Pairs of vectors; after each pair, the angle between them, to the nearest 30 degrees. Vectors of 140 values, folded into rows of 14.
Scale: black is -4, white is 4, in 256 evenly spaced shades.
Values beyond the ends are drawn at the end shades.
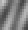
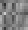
120 degrees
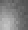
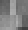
60 degrees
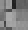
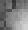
60 degrees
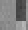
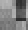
30 degrees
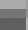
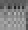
150 degrees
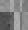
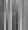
90 degrees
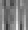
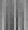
90 degrees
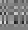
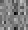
120 degrees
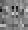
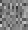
60 degrees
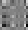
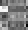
60 degrees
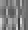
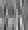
30 degrees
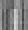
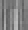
30 degrees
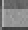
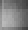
60 degrees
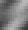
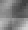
150 degrees
